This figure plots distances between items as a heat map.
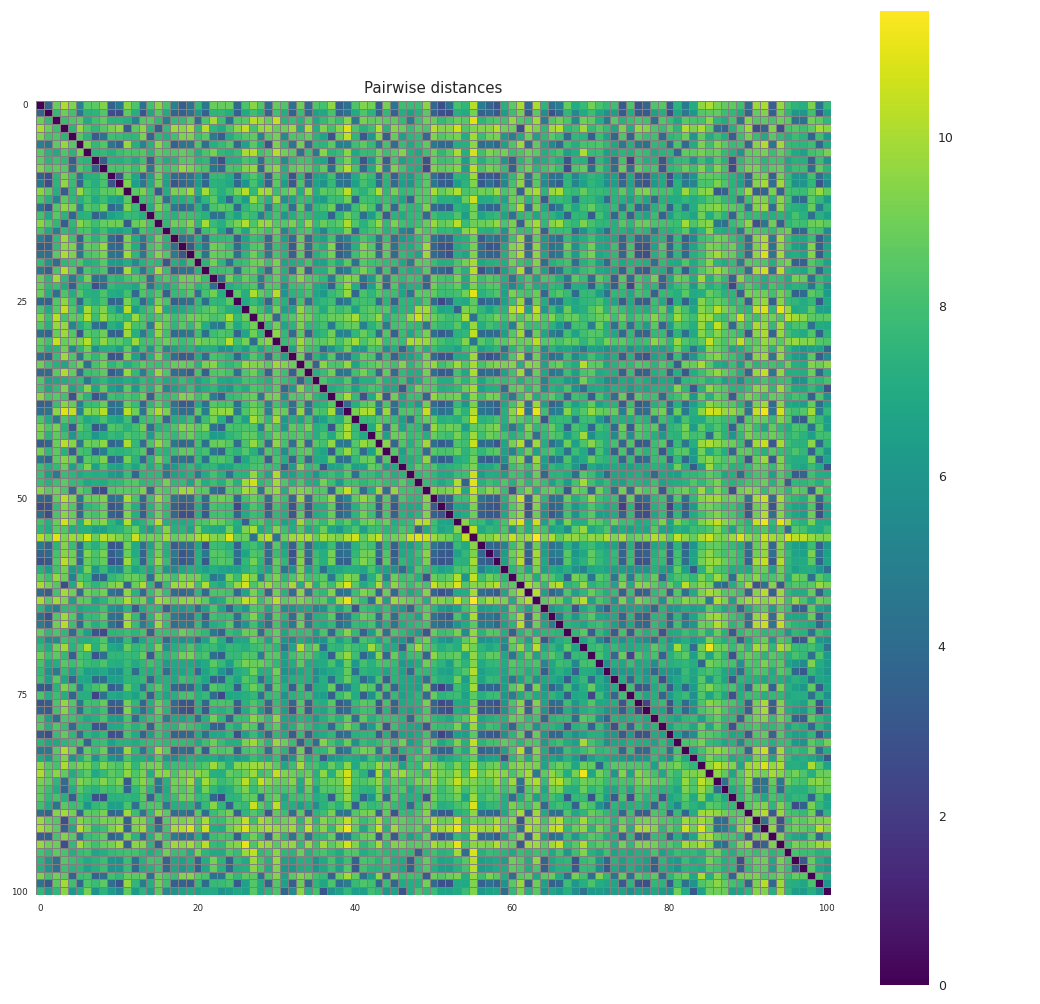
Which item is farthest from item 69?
85
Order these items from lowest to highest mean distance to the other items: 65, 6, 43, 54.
65, 43, 54, 6
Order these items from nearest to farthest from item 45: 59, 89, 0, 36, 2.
0, 59, 36, 89, 2
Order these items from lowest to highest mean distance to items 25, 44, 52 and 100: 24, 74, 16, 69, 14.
74, 14, 69, 16, 24
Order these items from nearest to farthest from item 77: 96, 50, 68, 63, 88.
50, 68, 96, 88, 63
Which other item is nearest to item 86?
11
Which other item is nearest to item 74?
51
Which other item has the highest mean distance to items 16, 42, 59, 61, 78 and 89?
55
